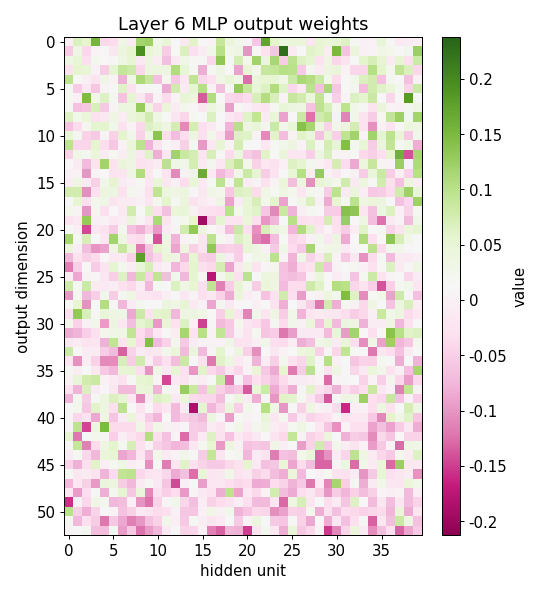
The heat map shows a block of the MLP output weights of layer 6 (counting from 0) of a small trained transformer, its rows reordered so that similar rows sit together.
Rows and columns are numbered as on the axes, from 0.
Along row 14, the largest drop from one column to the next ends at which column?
16
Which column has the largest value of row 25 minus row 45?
28
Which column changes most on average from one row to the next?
2
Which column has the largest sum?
39
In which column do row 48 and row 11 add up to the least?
9
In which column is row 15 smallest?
27
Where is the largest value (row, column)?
1, 24
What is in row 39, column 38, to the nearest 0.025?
0.075
